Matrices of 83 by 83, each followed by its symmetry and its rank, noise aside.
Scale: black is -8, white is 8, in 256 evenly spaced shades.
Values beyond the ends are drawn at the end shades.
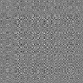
symmetric, rank three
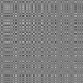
symmetric, rank one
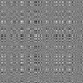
symmetric, rank one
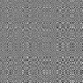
antisymmetric, rank two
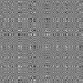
no symmetry, rank two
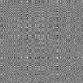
no symmetry, rank two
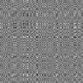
symmetric, rank two
